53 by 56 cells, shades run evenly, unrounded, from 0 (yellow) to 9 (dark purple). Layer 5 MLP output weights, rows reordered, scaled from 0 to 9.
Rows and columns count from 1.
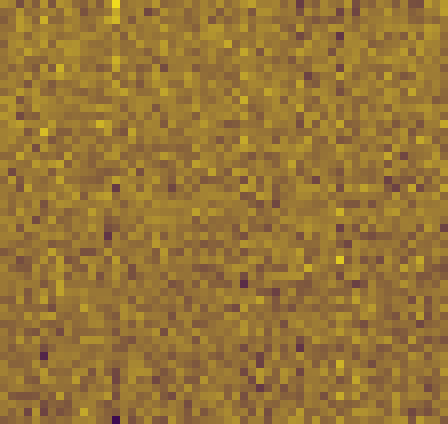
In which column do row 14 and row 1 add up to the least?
15
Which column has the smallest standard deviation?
23
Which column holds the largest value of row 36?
31
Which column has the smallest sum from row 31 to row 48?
45
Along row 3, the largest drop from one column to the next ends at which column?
6
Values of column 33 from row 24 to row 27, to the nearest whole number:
5 3 6 5
